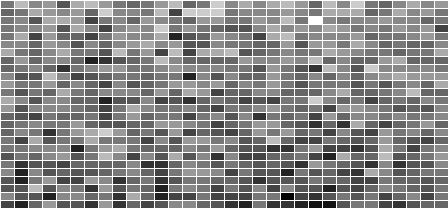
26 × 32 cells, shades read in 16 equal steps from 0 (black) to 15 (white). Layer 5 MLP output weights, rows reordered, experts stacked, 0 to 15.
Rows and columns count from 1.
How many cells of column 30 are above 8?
3
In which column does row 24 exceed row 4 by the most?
8
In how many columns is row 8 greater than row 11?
14
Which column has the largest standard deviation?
23
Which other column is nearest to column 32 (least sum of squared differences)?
1
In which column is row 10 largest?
4
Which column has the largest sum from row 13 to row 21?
28
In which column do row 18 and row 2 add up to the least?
13
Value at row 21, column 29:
3
